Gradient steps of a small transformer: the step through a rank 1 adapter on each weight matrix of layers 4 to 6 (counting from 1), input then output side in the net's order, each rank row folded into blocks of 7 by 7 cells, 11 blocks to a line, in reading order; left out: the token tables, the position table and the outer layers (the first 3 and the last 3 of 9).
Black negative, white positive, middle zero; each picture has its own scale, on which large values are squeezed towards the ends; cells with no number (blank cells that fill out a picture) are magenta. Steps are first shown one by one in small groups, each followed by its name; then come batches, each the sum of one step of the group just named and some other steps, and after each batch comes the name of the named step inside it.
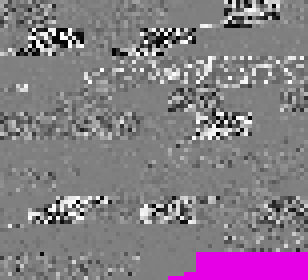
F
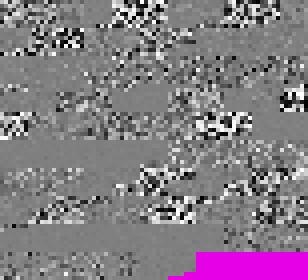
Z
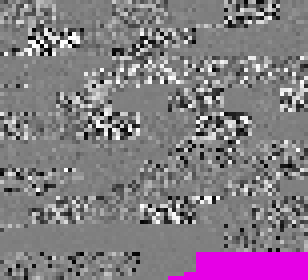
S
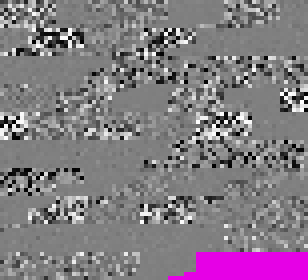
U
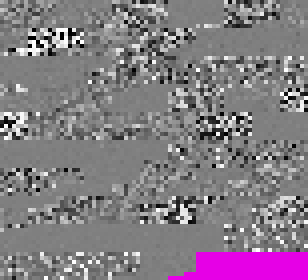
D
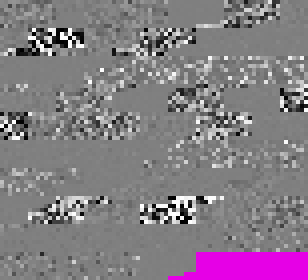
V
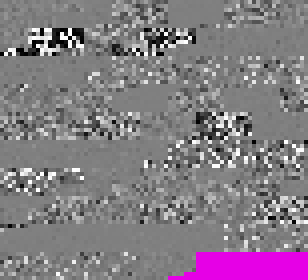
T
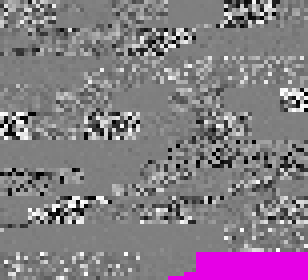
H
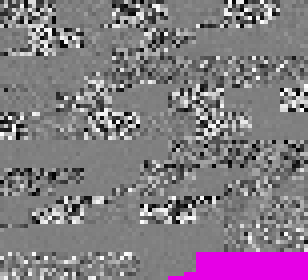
U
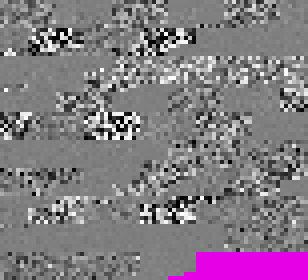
F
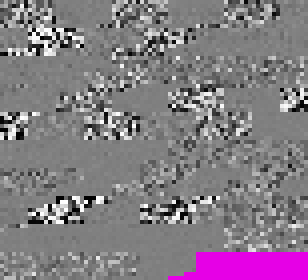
T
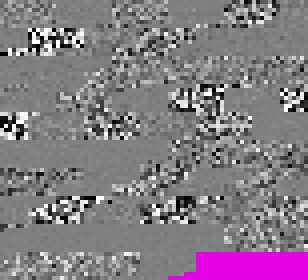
H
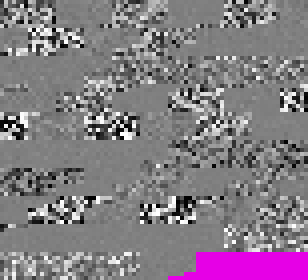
U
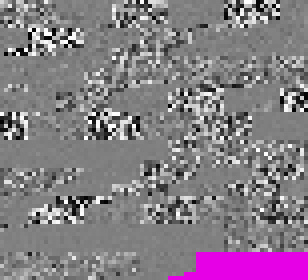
Z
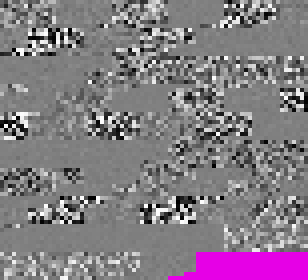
D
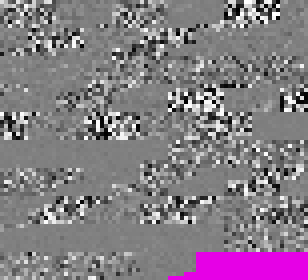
Z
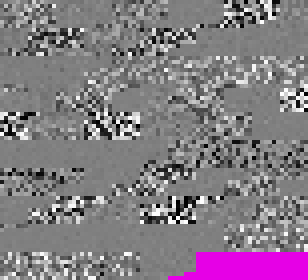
H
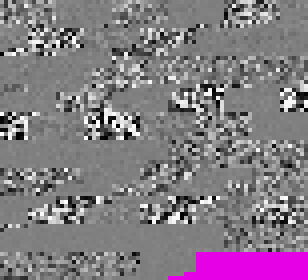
S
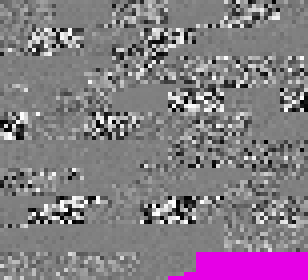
T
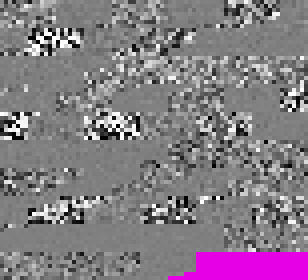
S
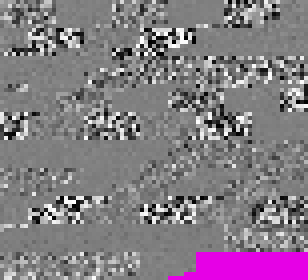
F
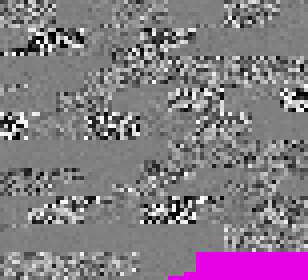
U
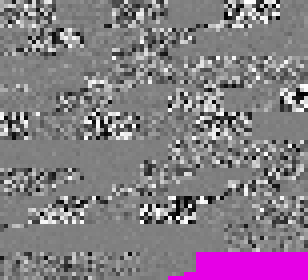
U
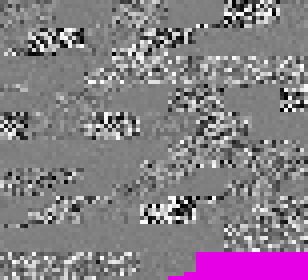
V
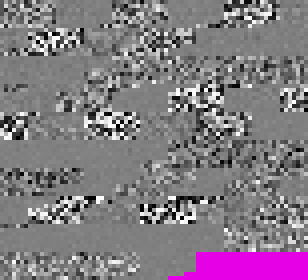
H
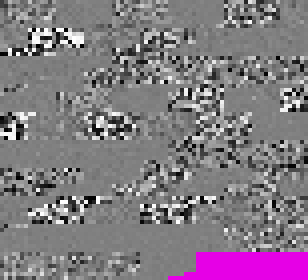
S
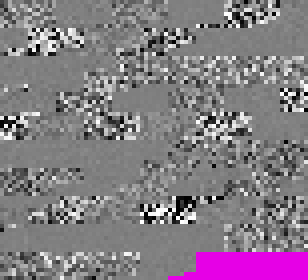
U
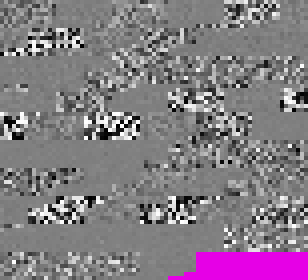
D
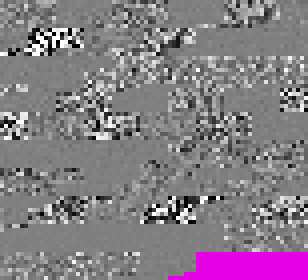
D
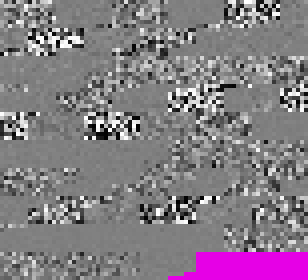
S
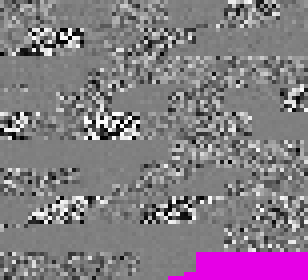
V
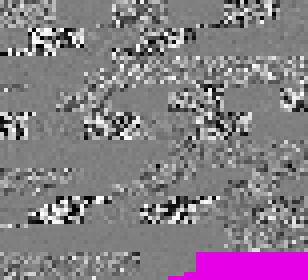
S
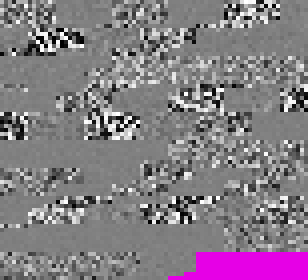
V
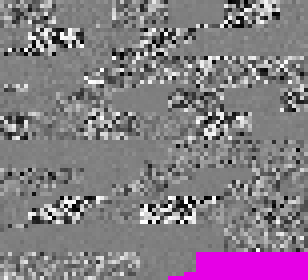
F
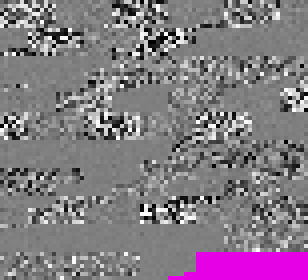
U
